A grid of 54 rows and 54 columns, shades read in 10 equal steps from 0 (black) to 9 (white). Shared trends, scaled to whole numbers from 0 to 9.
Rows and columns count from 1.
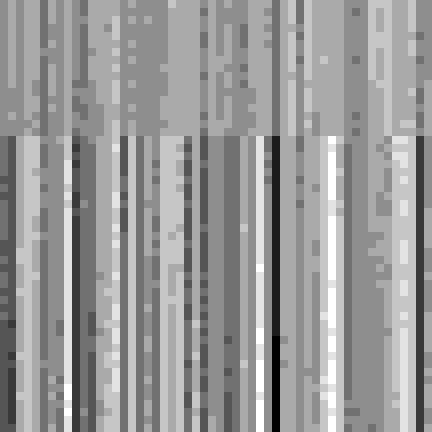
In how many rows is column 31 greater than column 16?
37
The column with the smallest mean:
35
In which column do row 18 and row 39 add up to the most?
42
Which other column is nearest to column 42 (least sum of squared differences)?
33
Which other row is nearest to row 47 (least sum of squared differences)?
43
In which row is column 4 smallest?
16
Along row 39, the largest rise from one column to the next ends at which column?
36
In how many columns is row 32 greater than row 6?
16
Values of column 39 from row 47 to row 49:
5 6 6
